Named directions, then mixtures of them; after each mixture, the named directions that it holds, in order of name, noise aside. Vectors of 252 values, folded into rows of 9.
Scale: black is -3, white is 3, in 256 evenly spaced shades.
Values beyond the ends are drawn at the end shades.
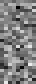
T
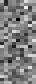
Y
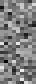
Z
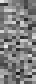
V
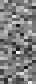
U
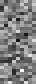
Y, Z.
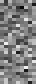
U, Y, Z.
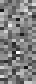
U, Y, Z.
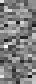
V, Y, Z.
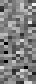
T, U, Z.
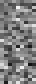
T.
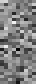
T, U, V.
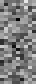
T, U, Y.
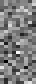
U, Z.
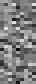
T, U, V.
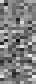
V, Y.
